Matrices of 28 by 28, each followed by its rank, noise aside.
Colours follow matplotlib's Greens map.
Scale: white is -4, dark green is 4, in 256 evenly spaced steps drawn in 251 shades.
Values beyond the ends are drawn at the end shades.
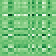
one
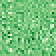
four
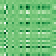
one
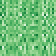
two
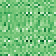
three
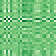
one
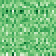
three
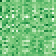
four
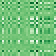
one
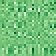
three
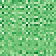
three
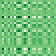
one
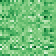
four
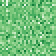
four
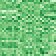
four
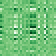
one
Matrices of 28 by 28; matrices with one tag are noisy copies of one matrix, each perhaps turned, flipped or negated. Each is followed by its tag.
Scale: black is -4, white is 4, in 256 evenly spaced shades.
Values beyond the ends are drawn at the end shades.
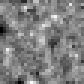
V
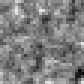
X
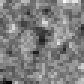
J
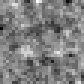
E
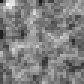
X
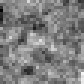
J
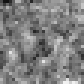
J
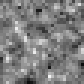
V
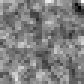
X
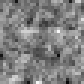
E
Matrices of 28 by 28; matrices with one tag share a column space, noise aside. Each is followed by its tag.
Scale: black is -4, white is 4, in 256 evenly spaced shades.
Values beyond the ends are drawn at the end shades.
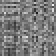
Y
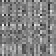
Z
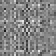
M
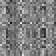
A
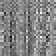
Y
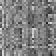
A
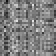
M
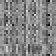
Z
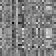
A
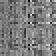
A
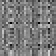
A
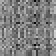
A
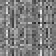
A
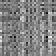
Y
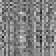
Y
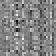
M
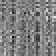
Y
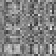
Z
